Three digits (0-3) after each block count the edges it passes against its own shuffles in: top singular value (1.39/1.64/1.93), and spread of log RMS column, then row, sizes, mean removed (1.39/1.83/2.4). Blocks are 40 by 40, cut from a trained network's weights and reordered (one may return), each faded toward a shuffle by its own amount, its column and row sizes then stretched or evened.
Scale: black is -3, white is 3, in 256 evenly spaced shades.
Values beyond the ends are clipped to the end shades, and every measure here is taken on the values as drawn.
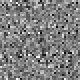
0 0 2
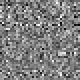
1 1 2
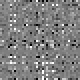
0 3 3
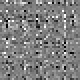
2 3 3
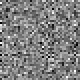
2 2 0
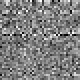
3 0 2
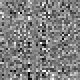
2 3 1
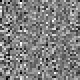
2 3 0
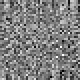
2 2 0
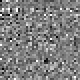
1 2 2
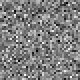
1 0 0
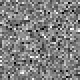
0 0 1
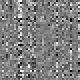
0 3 2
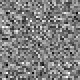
1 0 2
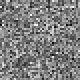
1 1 1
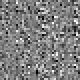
0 3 1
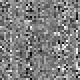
0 3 0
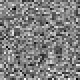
2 0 1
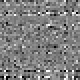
3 2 3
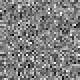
2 2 0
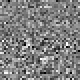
2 1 3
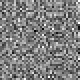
3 0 0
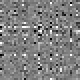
3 3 2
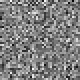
2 2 1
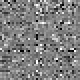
0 2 3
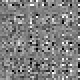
0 3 3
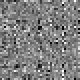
1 3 2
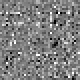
0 2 2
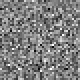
1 0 2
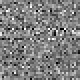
1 0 2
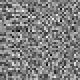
3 1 1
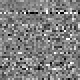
1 0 3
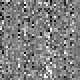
0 3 0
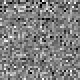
1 1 2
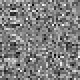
2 0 2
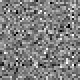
1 1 1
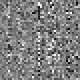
1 3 1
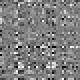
3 3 3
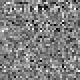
1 0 2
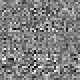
0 2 3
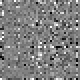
2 3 2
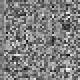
0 3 1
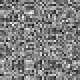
3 1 0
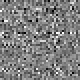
2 1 2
